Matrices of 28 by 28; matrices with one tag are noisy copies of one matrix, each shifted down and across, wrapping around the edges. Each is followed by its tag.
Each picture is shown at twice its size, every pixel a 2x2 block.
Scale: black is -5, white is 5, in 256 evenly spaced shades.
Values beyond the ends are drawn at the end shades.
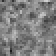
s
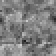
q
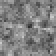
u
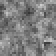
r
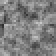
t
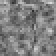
u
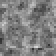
s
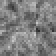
q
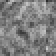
q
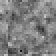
q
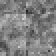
q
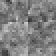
q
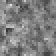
r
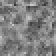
s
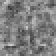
s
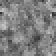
r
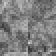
q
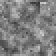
t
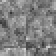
q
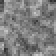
t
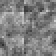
q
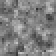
t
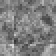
q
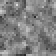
t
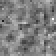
s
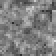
t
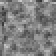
u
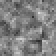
t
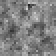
r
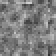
s
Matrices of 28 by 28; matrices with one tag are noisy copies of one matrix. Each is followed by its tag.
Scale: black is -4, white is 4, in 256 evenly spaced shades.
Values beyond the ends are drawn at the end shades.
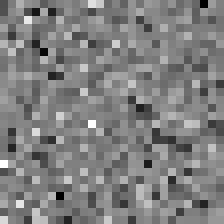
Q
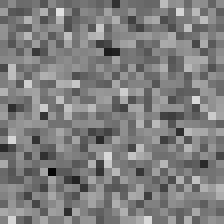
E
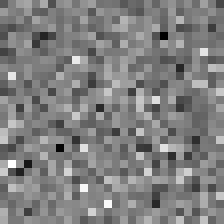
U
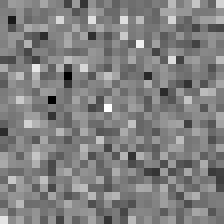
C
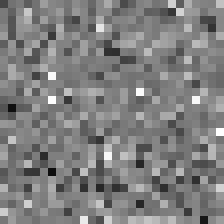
E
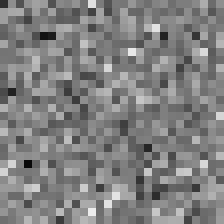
U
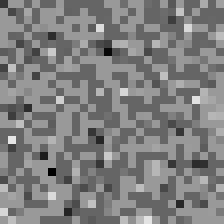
E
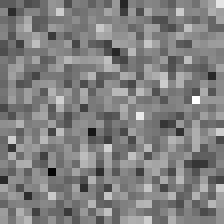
E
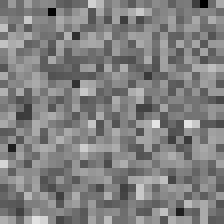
Q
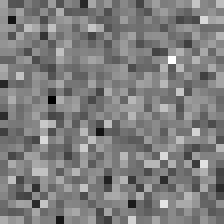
C
